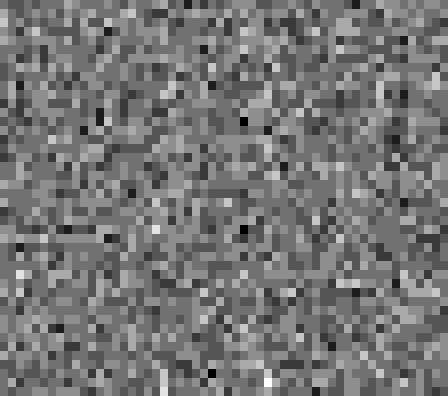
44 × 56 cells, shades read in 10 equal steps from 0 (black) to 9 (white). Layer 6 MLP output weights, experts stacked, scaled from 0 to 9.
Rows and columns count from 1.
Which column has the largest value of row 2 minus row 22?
17
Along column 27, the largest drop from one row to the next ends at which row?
42
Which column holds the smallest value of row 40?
7
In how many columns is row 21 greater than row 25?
23
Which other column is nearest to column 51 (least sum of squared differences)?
16
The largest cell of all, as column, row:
34, 43
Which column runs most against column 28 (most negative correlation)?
37
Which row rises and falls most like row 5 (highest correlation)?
11
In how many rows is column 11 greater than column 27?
20
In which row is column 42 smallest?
39
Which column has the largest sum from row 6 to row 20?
48
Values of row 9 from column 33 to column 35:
5 3 4
